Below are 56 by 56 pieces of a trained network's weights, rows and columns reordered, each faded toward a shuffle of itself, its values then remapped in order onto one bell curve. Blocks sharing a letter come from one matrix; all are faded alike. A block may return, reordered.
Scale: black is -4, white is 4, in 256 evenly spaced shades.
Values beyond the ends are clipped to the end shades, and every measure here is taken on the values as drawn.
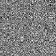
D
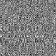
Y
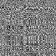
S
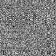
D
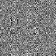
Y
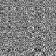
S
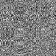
S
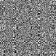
Y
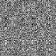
Y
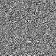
D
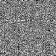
D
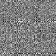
Y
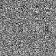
D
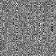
Y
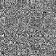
D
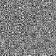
D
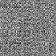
S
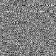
S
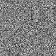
D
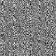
Y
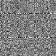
Y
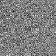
S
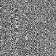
Y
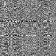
Y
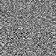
S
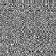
S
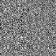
Y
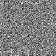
D
